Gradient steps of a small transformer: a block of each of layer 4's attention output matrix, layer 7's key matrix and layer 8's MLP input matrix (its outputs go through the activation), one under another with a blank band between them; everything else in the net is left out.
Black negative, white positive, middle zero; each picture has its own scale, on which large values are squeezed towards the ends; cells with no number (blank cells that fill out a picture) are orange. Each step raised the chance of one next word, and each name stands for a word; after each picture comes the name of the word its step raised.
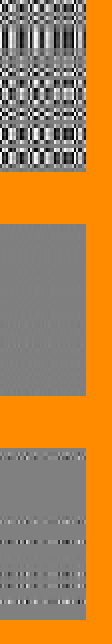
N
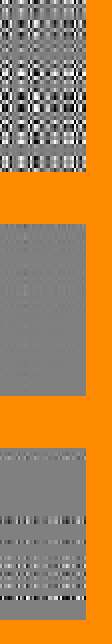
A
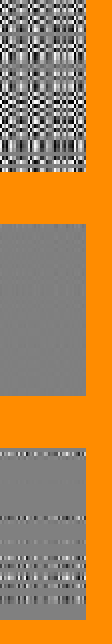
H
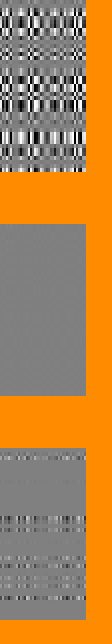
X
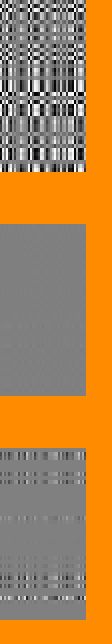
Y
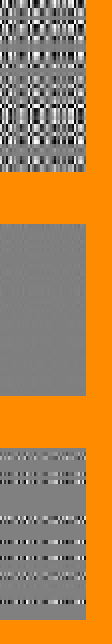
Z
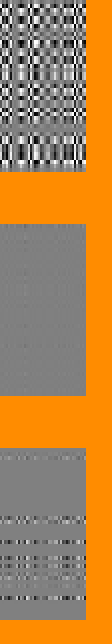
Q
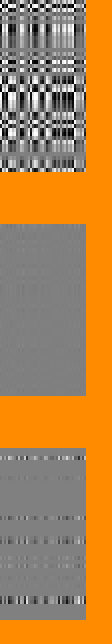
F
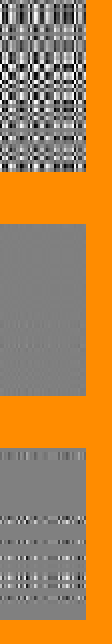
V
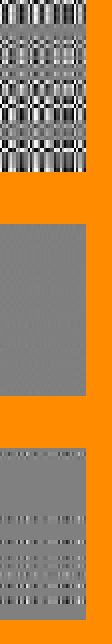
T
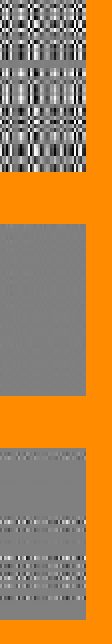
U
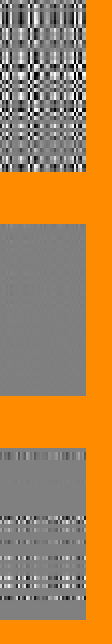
V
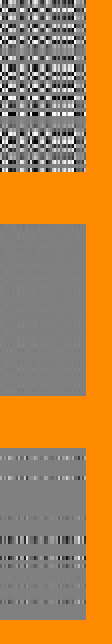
Q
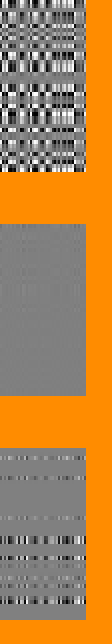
Z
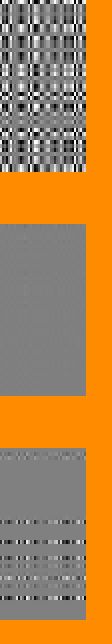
Z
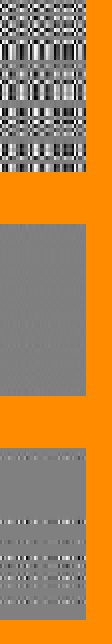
U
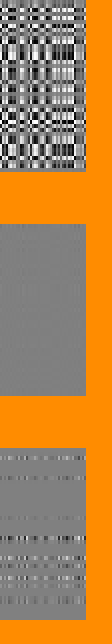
U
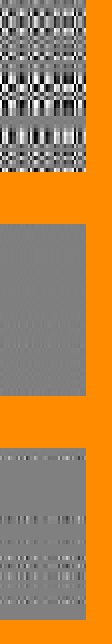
X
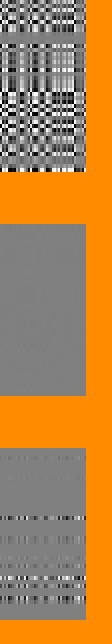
H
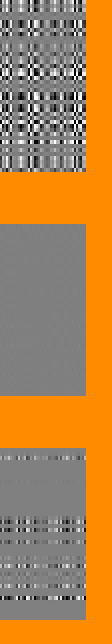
A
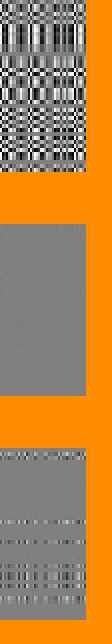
N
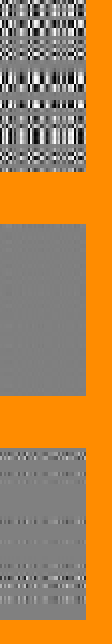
X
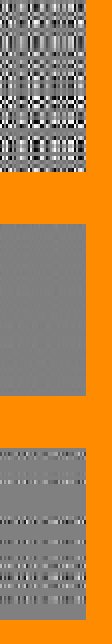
A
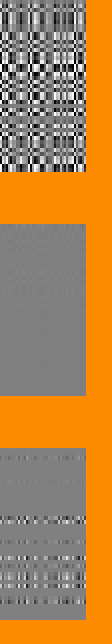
V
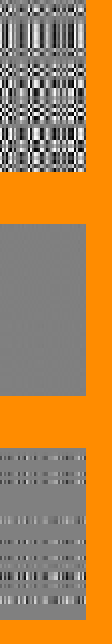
N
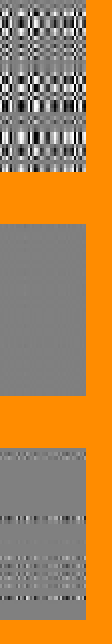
X
